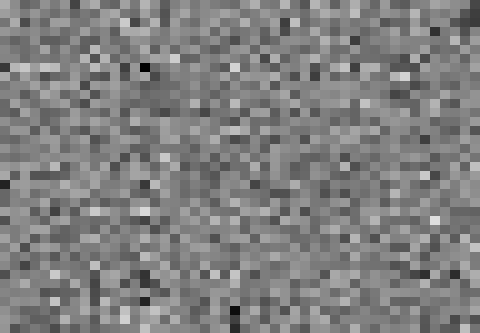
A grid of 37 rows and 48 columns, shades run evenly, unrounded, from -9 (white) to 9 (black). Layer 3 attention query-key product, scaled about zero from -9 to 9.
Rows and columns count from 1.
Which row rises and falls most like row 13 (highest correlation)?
9
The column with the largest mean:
46
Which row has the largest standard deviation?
8
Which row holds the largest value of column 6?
24
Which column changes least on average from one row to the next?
19
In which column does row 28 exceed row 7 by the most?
18
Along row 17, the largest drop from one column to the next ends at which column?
28
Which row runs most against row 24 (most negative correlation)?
34
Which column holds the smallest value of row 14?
14
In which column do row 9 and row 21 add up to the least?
41
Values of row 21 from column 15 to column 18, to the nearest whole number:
5 -4 -1 0
